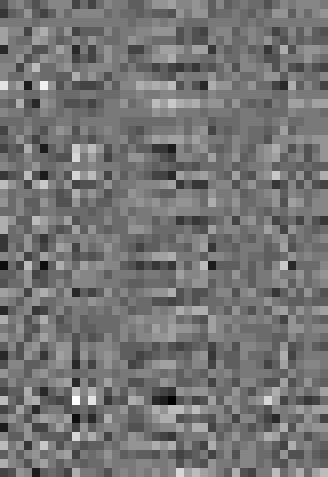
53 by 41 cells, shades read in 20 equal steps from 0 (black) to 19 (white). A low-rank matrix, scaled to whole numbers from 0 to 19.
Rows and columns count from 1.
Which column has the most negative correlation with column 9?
30
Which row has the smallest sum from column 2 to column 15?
12
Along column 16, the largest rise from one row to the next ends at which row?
46
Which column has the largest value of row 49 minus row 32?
10
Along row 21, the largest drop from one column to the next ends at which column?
23
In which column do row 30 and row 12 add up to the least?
1
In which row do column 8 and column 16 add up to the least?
45
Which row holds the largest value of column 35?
20
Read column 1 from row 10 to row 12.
17 10 8
